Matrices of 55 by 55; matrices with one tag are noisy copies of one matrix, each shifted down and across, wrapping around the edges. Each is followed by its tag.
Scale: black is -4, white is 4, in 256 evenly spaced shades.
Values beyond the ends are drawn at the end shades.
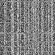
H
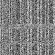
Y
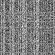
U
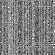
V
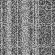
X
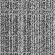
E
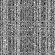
U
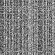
V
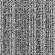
U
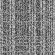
U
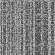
H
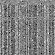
Y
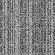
U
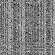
U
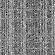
U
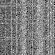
X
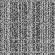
E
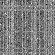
E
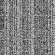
U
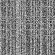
V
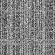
E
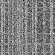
H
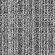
V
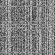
U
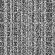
H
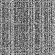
U
